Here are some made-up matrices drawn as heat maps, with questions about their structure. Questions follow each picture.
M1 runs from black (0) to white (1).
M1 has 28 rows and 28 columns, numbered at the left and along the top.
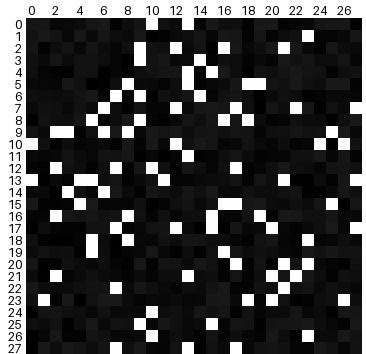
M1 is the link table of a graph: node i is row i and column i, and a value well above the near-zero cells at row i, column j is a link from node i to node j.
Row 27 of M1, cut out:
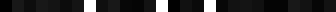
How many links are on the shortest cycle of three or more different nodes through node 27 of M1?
3
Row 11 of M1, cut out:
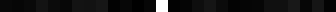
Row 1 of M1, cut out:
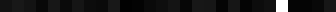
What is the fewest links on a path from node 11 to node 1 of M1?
5
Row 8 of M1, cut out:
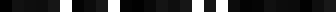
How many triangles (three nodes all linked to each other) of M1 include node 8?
1
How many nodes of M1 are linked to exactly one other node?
3
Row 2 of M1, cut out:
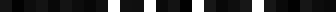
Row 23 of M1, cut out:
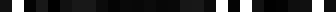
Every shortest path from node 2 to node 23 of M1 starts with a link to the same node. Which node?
node 21
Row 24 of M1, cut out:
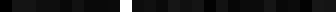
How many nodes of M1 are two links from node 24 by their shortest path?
3
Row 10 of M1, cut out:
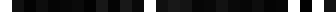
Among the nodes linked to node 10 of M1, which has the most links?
node 12
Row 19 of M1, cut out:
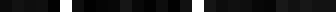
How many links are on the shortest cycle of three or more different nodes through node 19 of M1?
4
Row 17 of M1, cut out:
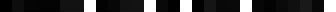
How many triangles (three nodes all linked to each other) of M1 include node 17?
2
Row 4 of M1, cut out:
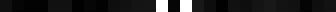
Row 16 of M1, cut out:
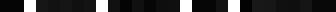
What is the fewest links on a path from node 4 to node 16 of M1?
2
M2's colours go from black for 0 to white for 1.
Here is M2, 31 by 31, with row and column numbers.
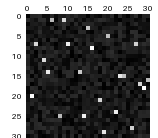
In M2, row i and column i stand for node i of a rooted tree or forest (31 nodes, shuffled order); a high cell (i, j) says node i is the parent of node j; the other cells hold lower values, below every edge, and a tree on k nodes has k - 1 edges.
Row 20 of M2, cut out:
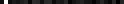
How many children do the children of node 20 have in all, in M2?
2
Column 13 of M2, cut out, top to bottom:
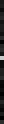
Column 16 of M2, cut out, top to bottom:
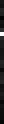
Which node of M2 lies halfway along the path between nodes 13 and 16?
25
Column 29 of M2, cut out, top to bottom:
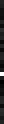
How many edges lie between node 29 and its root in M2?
2
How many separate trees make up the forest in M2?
8
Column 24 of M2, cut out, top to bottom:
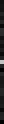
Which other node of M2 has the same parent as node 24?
23
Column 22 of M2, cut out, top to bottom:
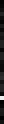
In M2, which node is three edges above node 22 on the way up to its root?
3
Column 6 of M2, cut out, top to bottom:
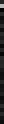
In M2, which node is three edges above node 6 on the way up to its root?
5
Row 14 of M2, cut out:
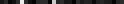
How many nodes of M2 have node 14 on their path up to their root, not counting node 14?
6
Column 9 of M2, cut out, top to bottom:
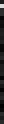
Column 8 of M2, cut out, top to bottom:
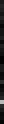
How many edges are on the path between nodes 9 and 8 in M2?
6
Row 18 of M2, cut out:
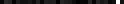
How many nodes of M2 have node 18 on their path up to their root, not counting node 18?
2
